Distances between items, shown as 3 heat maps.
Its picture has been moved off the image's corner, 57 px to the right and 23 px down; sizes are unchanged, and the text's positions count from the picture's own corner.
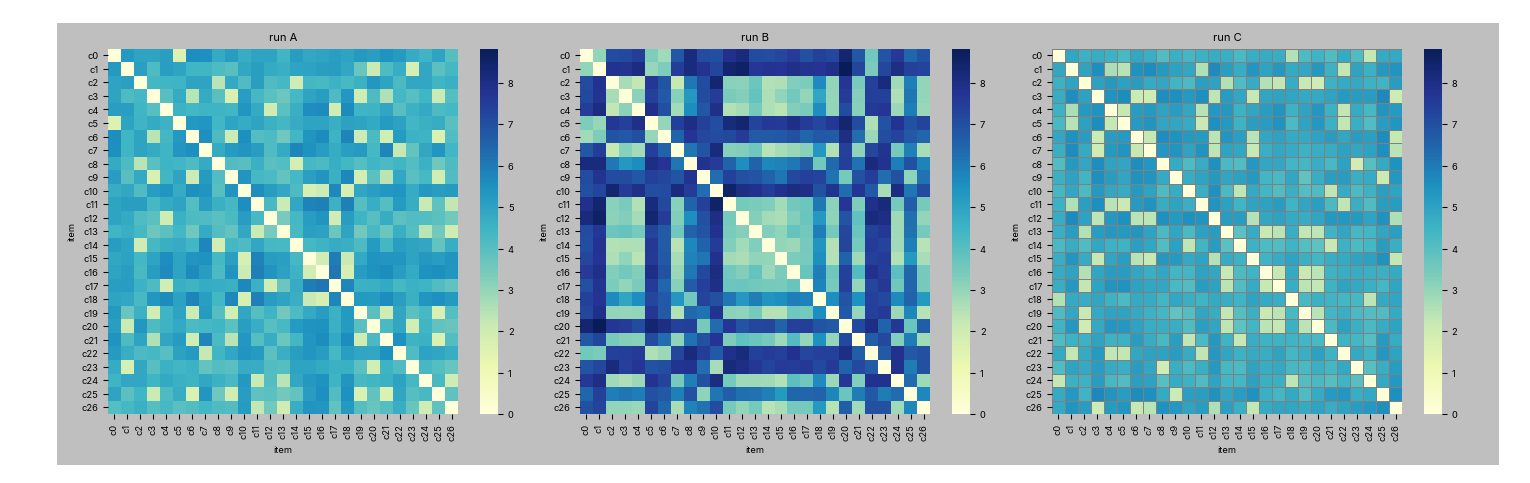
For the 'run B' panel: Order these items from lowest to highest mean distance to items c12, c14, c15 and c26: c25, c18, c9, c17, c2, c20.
c2, c17, c18, c25, c9, c20
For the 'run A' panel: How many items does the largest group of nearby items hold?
6
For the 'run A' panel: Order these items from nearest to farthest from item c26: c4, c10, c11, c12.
c11, c12, c4, c10
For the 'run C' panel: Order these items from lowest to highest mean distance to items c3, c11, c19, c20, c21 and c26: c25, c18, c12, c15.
c15, c12, c18, c25
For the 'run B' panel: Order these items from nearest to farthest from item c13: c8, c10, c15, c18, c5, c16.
c15, c16, c18, c8, c5, c10
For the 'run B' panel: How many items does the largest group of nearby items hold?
15
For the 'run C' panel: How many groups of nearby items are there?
7
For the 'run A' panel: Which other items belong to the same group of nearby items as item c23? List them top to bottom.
c1, c20
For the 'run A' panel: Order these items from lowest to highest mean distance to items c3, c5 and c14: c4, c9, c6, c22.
c9, c6, c4, c22
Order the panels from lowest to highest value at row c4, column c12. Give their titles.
run A, run B, run C
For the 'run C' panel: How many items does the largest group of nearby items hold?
6
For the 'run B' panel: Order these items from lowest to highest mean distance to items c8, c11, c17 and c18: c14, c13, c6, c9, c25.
c14, c13, c25, c6, c9
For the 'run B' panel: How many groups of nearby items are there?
5
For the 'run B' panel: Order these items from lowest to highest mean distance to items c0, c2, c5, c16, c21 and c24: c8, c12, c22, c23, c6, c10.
c12, c6, c22, c8, c23, c10
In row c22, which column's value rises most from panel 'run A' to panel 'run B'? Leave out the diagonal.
c7
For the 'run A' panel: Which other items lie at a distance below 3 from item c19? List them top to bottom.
c3, c6, c9, c21, c25
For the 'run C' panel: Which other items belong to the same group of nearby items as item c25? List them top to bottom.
c9
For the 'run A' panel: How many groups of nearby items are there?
8
